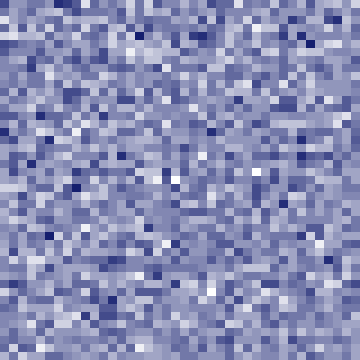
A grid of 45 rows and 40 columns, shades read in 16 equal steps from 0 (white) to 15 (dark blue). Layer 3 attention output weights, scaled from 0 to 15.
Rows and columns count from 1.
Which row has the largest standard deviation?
5
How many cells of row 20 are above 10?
9
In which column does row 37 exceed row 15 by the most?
16
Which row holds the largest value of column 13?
38
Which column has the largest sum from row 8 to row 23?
14
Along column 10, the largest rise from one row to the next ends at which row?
30
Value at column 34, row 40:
9
